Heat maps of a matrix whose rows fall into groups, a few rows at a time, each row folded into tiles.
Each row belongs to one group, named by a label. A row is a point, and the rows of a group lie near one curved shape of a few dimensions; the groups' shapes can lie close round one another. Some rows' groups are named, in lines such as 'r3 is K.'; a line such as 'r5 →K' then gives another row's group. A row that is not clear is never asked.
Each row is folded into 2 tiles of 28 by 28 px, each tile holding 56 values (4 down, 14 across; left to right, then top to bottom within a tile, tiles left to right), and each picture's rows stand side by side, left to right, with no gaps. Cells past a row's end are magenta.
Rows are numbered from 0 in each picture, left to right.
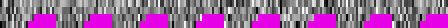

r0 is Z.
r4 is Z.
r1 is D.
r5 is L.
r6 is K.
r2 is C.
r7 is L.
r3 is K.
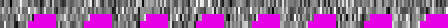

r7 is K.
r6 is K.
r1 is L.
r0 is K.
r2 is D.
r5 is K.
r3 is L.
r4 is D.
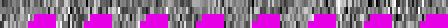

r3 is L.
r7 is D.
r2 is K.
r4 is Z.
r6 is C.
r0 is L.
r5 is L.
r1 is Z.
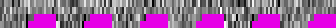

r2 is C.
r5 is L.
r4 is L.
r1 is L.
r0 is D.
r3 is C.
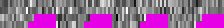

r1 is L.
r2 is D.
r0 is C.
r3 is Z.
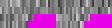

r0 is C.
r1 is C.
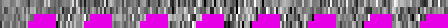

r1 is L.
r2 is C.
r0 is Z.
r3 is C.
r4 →Z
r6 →K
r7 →C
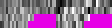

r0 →L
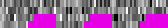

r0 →K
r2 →D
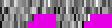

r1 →K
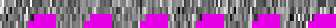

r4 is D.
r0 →D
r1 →Z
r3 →D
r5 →K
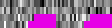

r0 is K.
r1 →K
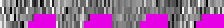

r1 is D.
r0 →C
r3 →Z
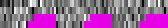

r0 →Z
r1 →L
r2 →C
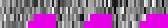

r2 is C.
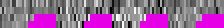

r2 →L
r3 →L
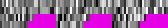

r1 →L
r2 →Z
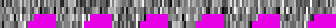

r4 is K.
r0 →K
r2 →D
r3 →K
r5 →D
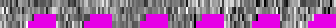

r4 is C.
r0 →K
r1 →L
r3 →D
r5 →D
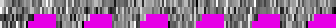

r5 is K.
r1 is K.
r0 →L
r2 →D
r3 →Z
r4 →D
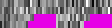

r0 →Z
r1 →C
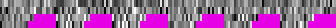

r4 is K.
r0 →Z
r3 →K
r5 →D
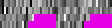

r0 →D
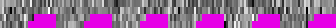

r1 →C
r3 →D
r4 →L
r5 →D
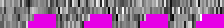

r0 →Z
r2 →D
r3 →D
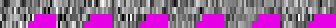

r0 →D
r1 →L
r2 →K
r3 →Z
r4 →L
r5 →K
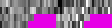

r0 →Z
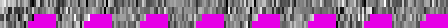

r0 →C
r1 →D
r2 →C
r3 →Z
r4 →D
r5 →C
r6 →Z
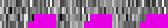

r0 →D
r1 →D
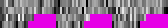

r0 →K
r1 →D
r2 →K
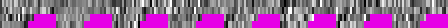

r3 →D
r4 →L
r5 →C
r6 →L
